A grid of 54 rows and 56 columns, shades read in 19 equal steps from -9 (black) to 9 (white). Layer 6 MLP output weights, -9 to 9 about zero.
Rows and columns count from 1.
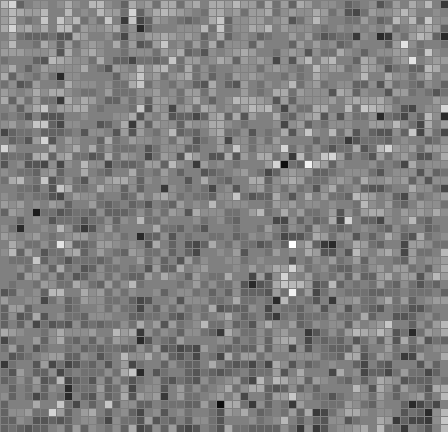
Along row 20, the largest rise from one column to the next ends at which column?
38
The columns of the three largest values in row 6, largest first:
51, 21, 2
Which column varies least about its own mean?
4
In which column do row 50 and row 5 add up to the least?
9
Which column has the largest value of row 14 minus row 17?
56
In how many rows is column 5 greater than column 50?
28
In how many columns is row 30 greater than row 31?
27
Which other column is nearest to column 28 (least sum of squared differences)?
52
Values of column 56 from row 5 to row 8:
-6 -1 0 2
